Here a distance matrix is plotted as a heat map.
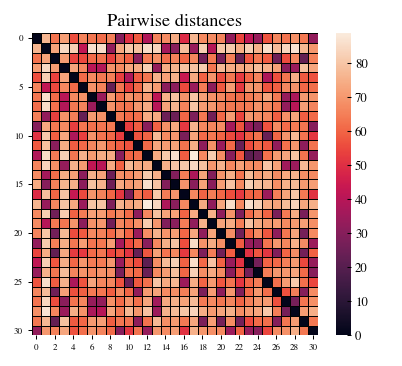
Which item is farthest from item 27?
1
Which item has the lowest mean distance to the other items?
22
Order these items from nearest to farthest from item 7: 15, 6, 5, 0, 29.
6, 0, 5, 29, 15
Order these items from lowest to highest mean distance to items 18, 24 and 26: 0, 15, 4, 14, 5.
0, 4, 5, 14, 15
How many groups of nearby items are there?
5
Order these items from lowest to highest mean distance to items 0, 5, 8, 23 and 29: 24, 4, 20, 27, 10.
24, 20, 10, 4, 27
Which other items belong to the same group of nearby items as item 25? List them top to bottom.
4, 10, 16
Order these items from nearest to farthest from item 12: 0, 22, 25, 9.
9, 0, 22, 25
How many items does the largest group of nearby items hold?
7
